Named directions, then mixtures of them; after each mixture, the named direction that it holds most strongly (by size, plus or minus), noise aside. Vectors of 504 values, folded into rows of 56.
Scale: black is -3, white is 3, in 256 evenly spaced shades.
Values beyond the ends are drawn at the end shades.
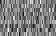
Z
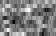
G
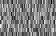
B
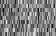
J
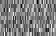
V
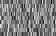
B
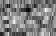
G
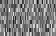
V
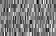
V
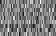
Z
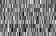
Z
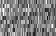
J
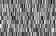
B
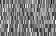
B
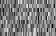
J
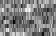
G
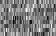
V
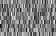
B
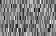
Z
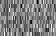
V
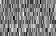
Z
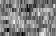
G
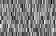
B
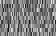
B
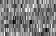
V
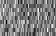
J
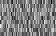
B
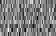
Z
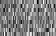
V
